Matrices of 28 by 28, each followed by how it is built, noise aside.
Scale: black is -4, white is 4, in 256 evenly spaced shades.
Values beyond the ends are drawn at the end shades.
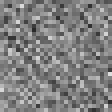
Toeplitz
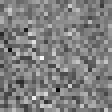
lower triangular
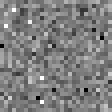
sparse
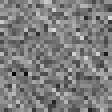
Toeplitz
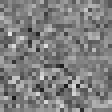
lower triangular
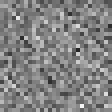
Toeplitz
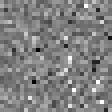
sparse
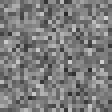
repeating rows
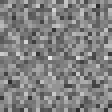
repeating columns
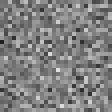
repeating rows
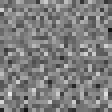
repeating columns
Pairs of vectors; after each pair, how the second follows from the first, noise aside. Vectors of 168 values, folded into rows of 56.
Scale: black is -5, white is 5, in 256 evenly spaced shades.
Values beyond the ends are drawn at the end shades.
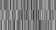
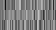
wrapped around.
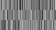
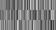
wrapped around.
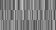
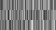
wrapped around.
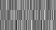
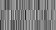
wrapped around, negated.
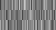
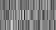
wrapped around.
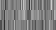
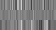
wrapped around, negated, partly zeroed.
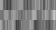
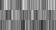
wrapped around, negated.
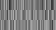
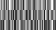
negated, scaled up.
